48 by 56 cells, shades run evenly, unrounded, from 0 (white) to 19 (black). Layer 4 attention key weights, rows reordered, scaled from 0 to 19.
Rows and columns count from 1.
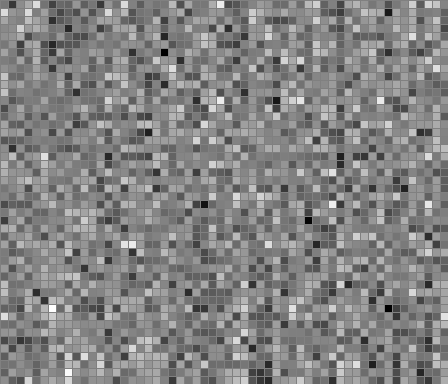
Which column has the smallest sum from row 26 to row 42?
7
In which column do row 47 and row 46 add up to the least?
9
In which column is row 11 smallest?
16
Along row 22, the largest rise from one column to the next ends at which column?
43
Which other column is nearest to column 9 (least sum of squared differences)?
18
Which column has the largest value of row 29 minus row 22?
42
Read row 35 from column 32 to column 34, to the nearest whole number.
11 12 11
